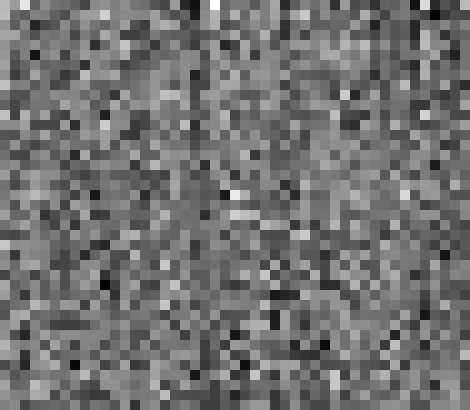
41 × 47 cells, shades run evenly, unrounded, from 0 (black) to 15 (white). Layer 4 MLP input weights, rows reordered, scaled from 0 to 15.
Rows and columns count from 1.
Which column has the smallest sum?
20
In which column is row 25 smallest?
11
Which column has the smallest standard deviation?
15
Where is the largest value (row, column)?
1, 22
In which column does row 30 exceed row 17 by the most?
44
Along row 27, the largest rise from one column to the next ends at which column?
17
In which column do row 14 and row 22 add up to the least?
21
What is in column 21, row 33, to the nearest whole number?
8
